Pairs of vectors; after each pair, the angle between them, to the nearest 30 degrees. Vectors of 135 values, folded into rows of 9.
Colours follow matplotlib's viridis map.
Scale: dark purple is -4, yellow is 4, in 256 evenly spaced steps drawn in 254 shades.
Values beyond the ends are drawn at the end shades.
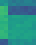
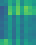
150 degrees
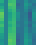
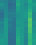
150 degrees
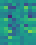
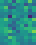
30 degrees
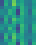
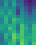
60 degrees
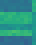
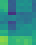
120 degrees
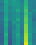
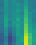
30 degrees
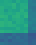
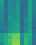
120 degrees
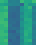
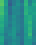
60 degrees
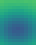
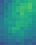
90 degrees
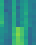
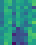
150 degrees
